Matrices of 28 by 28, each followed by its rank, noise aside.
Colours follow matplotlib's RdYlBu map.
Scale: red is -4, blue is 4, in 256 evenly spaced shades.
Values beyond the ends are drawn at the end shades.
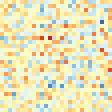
eight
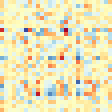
four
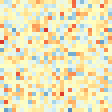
six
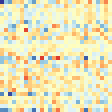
four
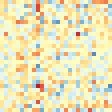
six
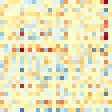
four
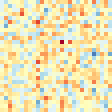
eight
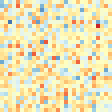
eight
